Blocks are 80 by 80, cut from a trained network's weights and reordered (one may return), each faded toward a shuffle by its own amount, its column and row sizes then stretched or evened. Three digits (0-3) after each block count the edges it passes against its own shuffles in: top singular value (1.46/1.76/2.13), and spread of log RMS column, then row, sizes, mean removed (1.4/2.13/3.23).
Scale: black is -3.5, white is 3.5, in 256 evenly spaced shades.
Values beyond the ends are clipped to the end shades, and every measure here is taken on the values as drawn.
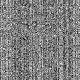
3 0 0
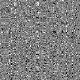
2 2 1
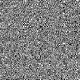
1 1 1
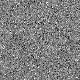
0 1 0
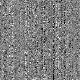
1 2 0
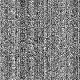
3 0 0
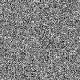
1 0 0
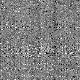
1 0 2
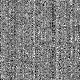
2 1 0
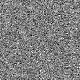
2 0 0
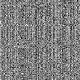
3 0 1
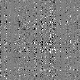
0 3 2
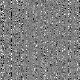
1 3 0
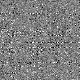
1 1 1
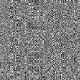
3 2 0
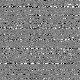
1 0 3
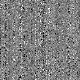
1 2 0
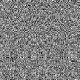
3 0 2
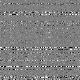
2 0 3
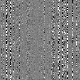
2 3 0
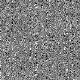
1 2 0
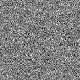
2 0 1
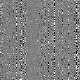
2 3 0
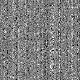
2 2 0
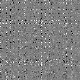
0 2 2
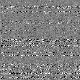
1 0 3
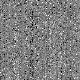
0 2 0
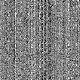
3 2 0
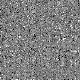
0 1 1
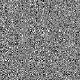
1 2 1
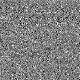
1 1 1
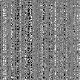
3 3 1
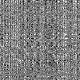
3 1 2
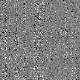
1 2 1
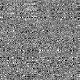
2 1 2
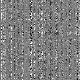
2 3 1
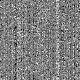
2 2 0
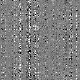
1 3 2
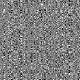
3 2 0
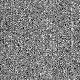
0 0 0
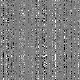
2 3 2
